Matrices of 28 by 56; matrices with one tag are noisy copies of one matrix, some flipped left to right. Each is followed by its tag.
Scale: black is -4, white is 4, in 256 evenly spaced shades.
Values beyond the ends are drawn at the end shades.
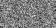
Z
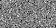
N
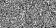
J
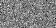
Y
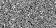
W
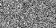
Y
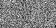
N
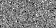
N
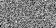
N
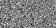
W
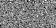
N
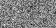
W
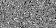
Y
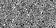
W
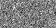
W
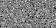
N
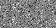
W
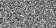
Z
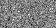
W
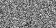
J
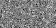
Z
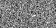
Z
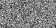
N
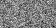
J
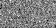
N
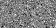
J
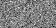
J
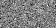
Y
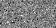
Z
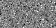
W
